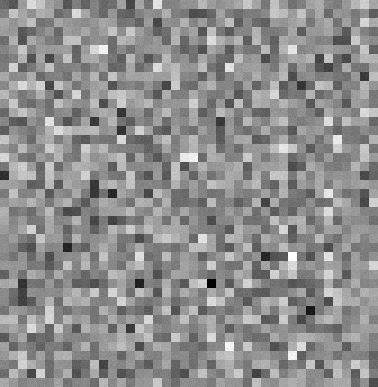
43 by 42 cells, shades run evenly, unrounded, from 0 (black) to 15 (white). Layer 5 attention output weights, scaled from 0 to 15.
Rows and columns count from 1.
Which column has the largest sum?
32
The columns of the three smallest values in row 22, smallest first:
13, 11, 17
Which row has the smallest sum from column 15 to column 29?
2
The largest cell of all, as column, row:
33, 29
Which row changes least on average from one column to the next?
43
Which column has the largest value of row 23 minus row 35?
35
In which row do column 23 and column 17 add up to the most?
36
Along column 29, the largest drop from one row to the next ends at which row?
42
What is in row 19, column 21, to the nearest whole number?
5
